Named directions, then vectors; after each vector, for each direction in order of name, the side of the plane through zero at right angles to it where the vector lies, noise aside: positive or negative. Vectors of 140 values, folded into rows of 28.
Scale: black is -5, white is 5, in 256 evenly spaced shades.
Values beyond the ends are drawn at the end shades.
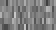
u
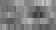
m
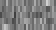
positive, negative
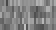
positive, positive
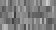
positive, negative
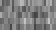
positive, positive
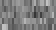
positive, negative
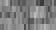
negative, negative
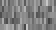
positive, negative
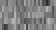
negative, positive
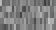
negative, positive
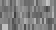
positive, negative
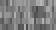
positive, positive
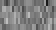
negative, positive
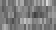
positive, negative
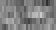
negative, positive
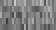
positive, positive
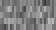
negative, positive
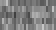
negative, negative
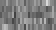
positive, negative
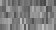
negative, negative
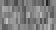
negative, positive
